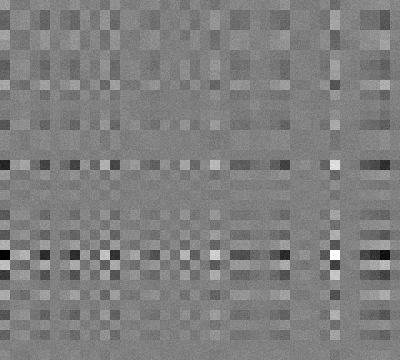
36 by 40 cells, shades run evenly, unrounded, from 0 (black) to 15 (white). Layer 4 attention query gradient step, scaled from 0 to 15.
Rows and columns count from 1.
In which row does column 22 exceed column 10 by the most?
26
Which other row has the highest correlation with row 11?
6
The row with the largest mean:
27
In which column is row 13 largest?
34
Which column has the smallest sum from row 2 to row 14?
39
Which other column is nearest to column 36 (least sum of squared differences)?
18
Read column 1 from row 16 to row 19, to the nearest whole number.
7 2 9 7
